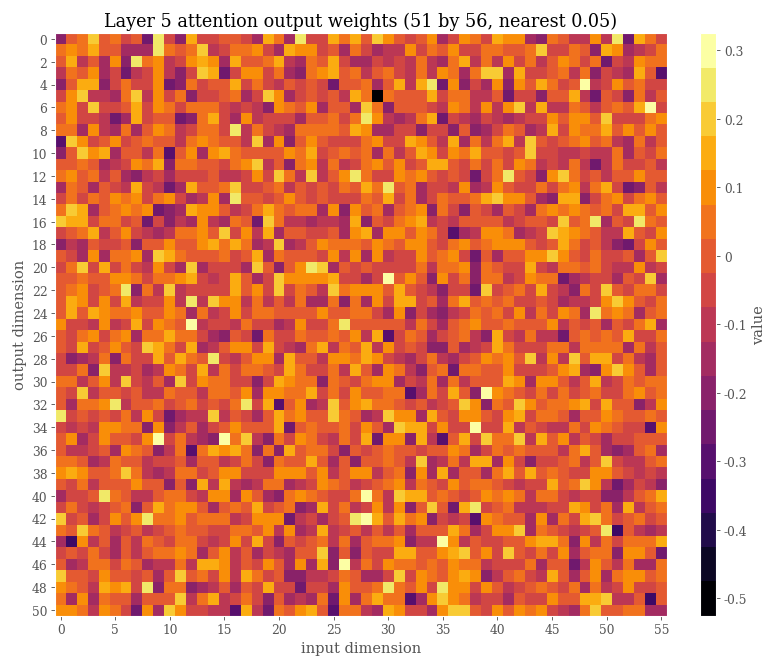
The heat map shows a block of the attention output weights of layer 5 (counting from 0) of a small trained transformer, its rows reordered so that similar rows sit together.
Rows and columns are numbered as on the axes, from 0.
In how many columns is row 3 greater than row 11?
26
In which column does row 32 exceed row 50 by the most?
25
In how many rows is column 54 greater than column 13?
19
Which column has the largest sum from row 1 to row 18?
1
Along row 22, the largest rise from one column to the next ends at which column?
39
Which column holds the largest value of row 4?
48
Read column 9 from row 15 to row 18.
-0.25 -0.05 -0.15 0
